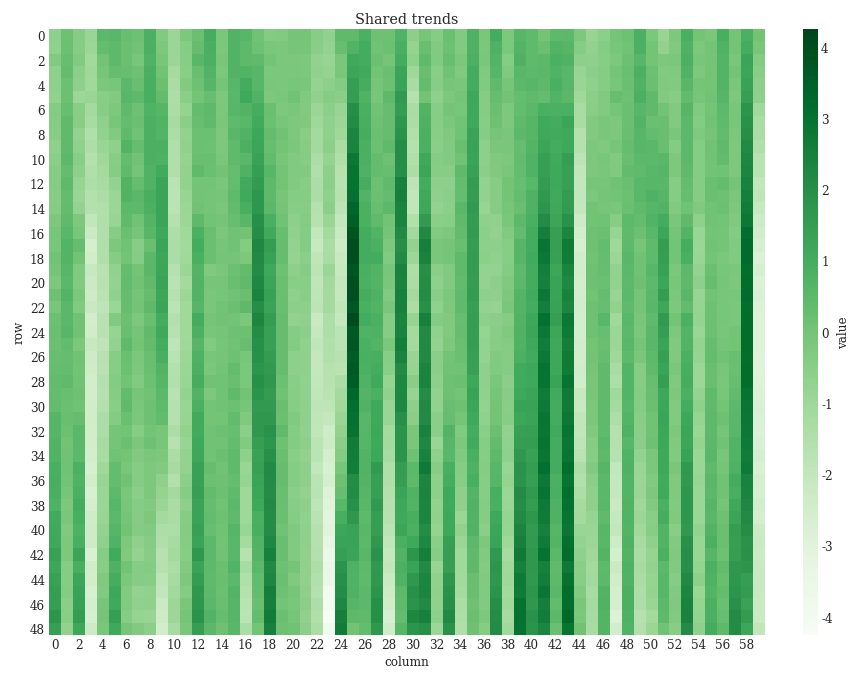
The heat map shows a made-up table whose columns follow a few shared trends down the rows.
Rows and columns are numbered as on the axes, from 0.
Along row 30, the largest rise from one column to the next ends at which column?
25
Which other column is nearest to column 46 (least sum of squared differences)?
55
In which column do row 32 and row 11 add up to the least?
59
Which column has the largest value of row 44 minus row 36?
24
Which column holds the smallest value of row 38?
23
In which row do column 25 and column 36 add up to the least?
48
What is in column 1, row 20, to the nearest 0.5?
0.5
